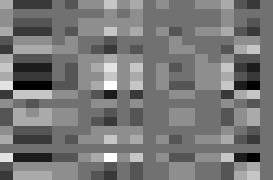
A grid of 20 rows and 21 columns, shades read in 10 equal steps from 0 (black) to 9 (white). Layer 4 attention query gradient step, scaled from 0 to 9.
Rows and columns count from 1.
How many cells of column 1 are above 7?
2
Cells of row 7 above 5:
2
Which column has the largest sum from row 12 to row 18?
9
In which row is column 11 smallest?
11
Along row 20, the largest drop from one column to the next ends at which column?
21
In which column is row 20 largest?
20
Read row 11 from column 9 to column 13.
1 4 2 4 4
